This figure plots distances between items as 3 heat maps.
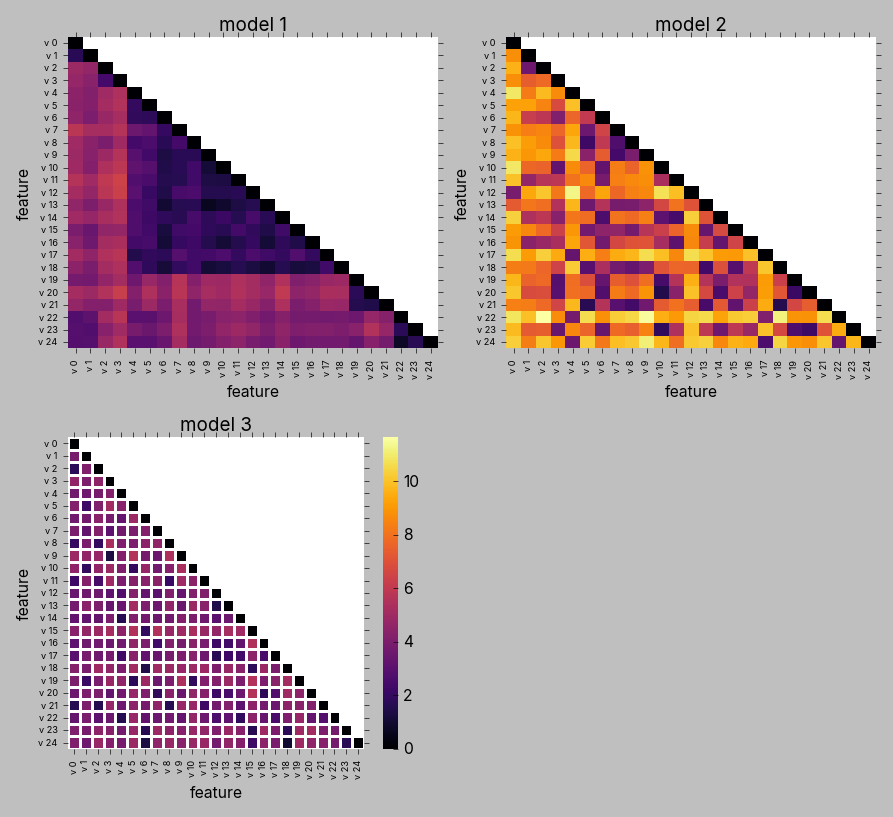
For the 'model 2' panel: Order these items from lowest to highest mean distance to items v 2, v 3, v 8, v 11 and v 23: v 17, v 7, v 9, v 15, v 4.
v 15, v 7, v 9, v 4, v 17
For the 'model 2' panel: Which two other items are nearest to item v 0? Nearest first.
v 12, v 13
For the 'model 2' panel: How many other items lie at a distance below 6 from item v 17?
3
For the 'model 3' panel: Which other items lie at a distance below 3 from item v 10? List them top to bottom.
v 1, v 5, v 19
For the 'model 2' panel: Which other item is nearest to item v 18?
v 21
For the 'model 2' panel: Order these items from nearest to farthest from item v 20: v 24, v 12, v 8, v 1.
v 1, v 8, v 24, v 12
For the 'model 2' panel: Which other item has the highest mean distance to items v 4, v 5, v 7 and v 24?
v 0
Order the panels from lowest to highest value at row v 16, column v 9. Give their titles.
model 1, model 3, model 2
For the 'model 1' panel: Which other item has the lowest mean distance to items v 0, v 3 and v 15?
v 1
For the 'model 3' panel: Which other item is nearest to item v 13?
v 12
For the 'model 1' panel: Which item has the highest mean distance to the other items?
v 3
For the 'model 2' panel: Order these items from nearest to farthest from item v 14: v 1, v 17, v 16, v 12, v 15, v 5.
v 16, v 1, v 15, v 5, v 17, v 12
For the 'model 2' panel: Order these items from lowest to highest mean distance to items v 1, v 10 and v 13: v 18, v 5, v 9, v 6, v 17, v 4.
v 6, v 18, v 5, v 9, v 4, v 17
